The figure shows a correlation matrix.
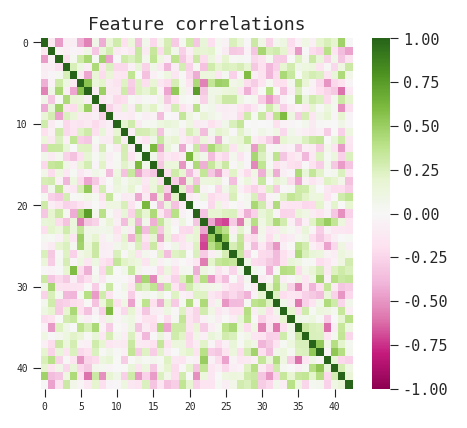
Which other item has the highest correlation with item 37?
38
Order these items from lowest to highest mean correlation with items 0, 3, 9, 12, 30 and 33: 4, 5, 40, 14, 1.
5, 14, 40, 1, 4
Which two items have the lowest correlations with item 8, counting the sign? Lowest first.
41, 0
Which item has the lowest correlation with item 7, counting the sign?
31
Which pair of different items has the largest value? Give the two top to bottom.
6, 21
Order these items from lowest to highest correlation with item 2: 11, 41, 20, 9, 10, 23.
9, 41, 20, 10, 23, 11
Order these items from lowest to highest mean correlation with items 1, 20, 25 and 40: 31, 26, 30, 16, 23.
16, 31, 26, 23, 30
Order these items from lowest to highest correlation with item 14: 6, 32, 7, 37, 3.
3, 37, 7, 6, 32
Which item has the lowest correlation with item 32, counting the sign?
35
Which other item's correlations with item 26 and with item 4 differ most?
28
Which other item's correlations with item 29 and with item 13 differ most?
15
